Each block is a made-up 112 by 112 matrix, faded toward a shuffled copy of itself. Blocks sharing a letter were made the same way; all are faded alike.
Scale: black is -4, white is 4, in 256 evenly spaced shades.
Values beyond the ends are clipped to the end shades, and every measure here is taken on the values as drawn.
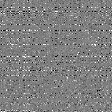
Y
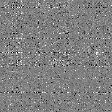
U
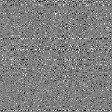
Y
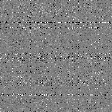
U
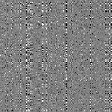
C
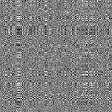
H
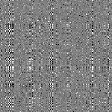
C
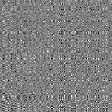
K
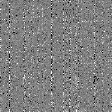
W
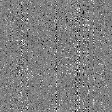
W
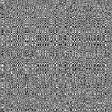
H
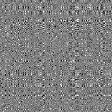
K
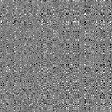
K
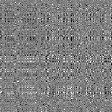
K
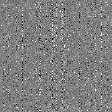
W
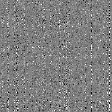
W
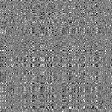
K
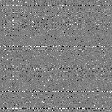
Y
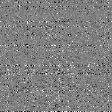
U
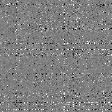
U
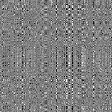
C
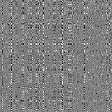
C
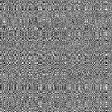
H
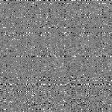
Y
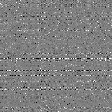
Y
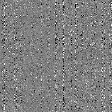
W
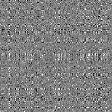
K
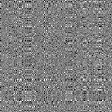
K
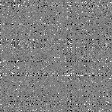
U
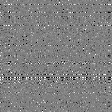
Y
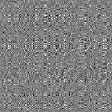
K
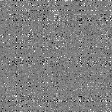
U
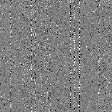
W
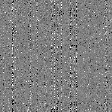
W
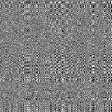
H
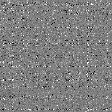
U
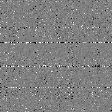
U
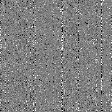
W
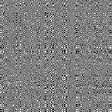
C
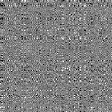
K
